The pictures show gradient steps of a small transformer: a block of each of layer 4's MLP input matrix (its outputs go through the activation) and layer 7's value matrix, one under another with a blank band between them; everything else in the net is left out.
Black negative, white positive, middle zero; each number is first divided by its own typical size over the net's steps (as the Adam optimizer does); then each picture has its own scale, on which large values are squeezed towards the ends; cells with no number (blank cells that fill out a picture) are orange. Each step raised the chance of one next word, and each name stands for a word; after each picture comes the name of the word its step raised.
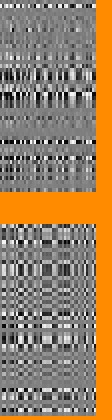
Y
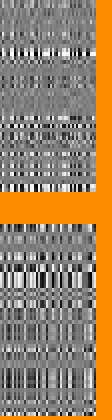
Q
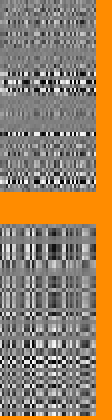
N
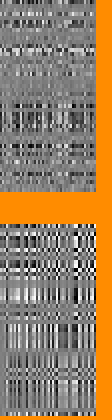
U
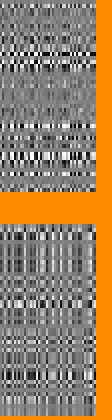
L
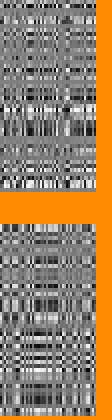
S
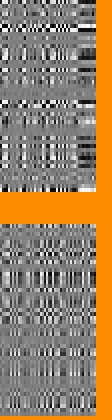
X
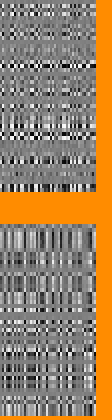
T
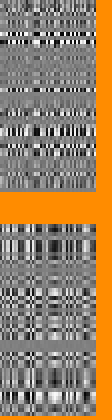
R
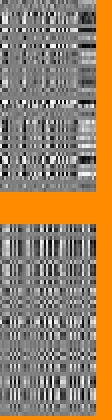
R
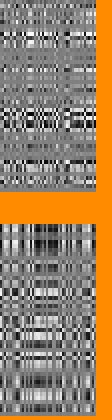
R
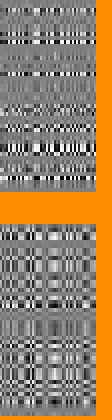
L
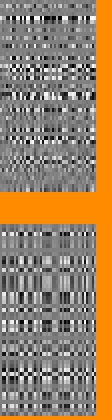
T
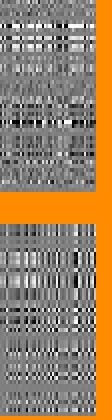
T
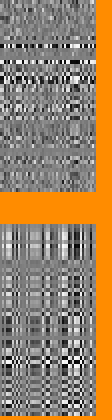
N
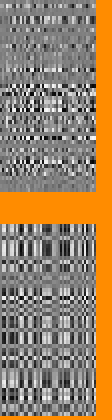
R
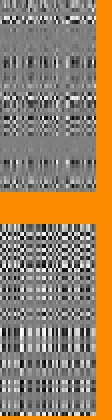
U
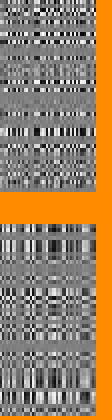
R
